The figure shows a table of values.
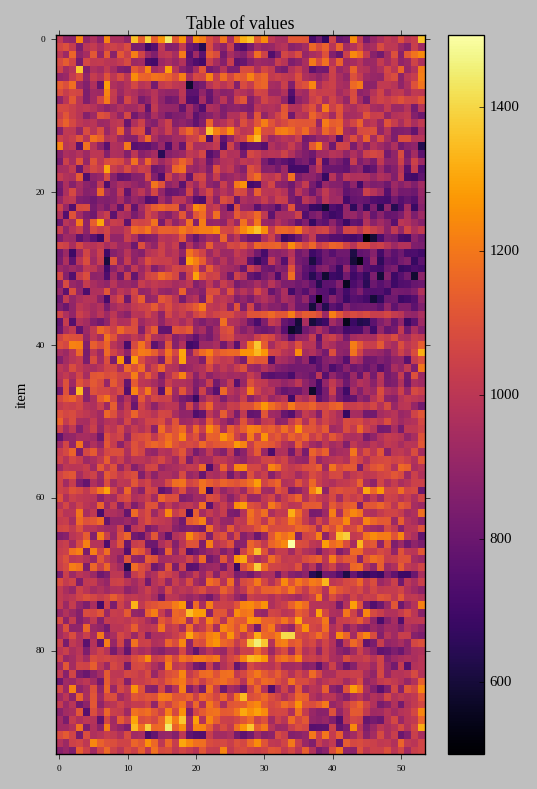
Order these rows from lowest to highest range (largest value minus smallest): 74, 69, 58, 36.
36, 58, 74, 69
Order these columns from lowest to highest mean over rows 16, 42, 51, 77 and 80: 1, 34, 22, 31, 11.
34, 31, 1, 22, 11
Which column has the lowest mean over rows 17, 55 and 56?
22
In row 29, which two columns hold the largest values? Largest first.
19, 20
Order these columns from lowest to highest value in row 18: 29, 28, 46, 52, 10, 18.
52, 10, 46, 18, 28, 29
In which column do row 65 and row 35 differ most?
41
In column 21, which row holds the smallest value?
1
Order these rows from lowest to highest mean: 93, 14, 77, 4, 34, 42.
34, 14, 42, 4, 77, 93
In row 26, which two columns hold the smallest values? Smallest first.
45, 46
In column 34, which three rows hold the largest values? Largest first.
66, 78, 62
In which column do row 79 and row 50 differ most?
29
